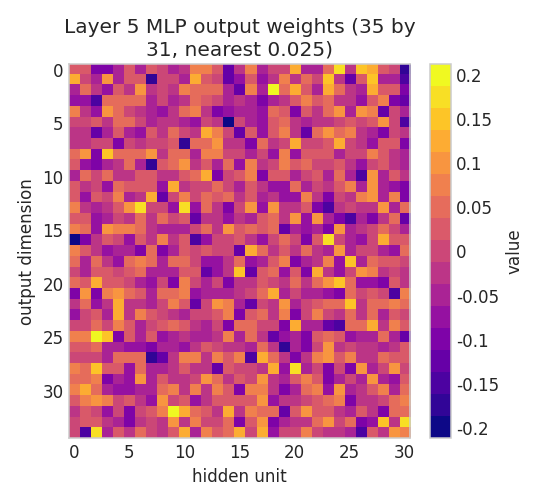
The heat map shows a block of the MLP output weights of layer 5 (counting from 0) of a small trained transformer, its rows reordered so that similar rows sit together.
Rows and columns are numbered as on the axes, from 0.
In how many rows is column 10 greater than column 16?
17
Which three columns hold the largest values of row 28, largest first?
20, 2, 18
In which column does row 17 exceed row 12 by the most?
30
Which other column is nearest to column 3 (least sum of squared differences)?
5
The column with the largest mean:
27
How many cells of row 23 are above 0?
13
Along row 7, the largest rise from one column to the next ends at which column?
11
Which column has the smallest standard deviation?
22
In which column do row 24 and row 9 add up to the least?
7
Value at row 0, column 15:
-0.025
